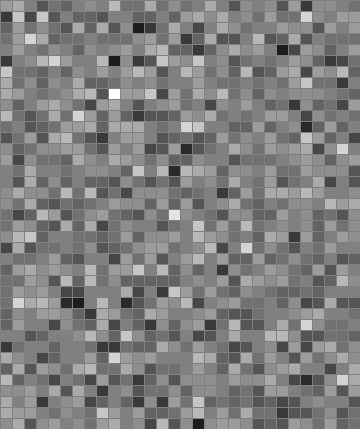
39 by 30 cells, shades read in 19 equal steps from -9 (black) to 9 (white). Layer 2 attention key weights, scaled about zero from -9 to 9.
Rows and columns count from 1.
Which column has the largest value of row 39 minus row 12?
26
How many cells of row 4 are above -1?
12
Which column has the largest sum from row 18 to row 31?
2
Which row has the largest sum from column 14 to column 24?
22
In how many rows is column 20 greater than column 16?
12
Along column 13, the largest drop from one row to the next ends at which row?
30
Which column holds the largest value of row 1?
10
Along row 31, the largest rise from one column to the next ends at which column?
11
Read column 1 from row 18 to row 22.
1 1 -1 -1 1
